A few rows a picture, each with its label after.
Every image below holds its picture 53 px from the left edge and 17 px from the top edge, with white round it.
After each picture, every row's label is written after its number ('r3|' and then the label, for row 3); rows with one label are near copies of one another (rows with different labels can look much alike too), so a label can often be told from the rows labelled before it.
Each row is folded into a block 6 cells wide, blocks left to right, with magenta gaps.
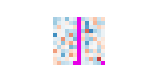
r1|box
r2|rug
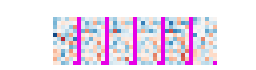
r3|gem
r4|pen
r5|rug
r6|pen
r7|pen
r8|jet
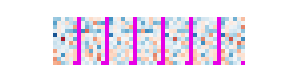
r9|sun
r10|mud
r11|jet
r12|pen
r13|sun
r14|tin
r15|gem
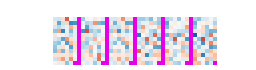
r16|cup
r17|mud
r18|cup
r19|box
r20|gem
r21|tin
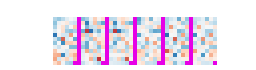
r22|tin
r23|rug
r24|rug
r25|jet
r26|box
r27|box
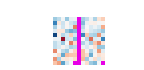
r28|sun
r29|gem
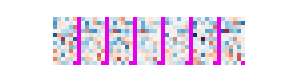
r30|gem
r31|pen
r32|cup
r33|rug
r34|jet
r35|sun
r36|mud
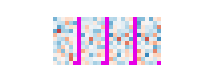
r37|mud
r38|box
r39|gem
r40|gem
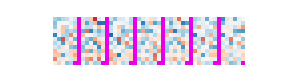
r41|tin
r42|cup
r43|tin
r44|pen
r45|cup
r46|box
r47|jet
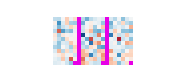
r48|rug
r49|tin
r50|sun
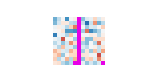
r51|jet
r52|pen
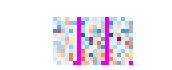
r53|mud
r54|tin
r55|sun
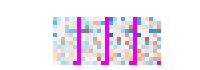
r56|jet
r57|mud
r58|jet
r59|jet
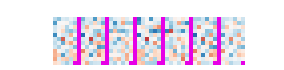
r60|tin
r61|box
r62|pen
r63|jet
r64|mud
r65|box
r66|box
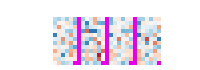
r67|box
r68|pen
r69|jet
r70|gem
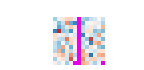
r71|mud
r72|tin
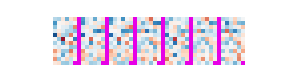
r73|gem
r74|jet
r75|jet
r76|cup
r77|tin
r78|cup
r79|pen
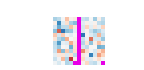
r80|rug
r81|box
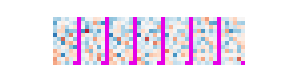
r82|tin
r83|mud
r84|tin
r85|sun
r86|box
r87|cup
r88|rug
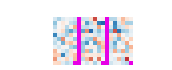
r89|tin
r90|cup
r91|rug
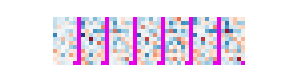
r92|box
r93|sun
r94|rug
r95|box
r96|cup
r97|jet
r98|rug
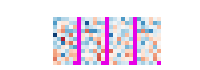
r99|tin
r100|pen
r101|box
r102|pen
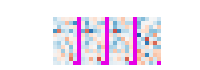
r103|mud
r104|rug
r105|rug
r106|tin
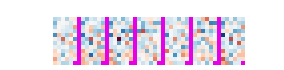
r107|gem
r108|tin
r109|sun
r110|mud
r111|box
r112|cup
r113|sun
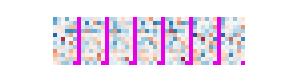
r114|jet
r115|pen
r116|rug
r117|cup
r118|rug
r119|gem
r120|gem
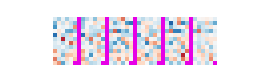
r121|sun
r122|gem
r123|cup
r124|tin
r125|pen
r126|mud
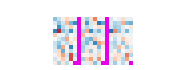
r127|mud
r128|cup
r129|mud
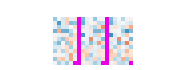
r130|pen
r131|jet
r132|jet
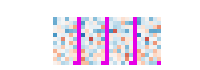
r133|jet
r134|sun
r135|mud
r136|jet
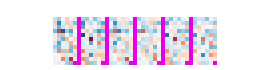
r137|rug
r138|sun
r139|rug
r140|mud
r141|sun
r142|box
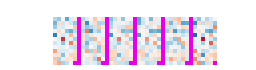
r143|sun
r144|rug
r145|jet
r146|jet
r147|cup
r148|sun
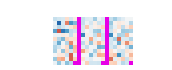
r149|pen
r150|box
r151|tin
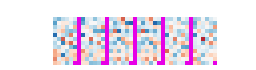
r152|tin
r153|jet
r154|cup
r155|cup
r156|box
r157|sun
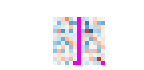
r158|cup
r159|rug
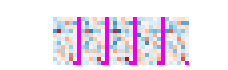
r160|mud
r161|rug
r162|rug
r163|tin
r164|mud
